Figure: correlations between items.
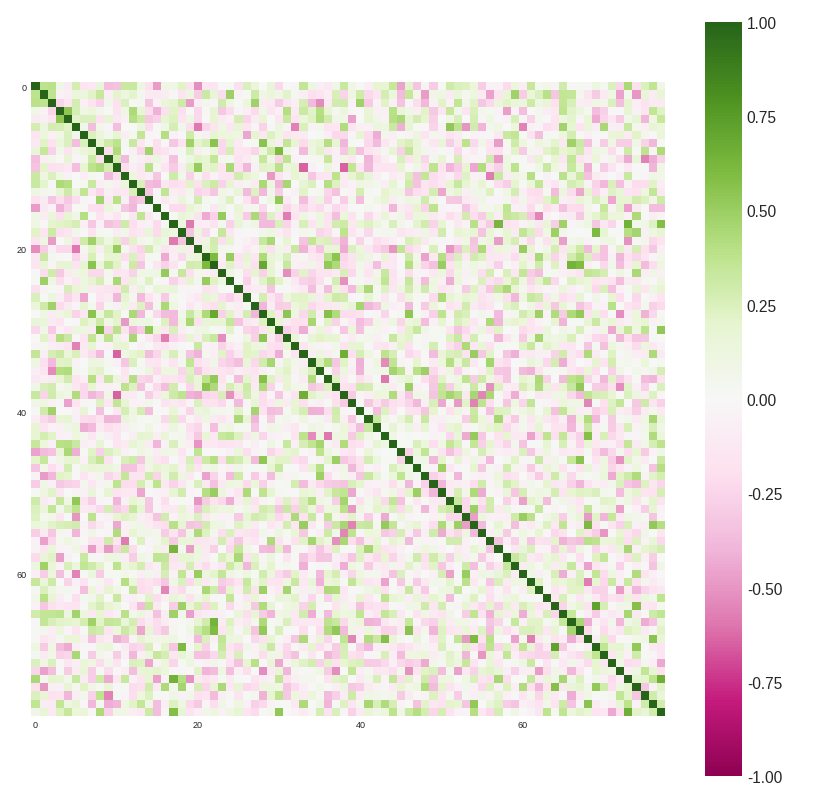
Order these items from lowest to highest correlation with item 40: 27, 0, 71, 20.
0, 20, 71, 27
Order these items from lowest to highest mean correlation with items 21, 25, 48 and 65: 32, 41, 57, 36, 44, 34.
34, 36, 32, 44, 57, 41
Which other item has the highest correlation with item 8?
30
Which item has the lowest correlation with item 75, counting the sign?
9
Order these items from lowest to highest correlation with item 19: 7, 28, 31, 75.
75, 31, 28, 7
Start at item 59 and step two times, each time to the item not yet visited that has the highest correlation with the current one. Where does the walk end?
24
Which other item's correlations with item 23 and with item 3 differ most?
31
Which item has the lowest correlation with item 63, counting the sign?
51
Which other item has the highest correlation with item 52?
54
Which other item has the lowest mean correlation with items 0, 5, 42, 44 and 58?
20
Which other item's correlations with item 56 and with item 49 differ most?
38
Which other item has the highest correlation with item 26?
50
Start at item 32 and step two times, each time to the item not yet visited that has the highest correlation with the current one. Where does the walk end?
60
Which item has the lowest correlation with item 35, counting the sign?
2
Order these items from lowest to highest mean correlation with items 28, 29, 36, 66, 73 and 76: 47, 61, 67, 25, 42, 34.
25, 47, 42, 61, 34, 67
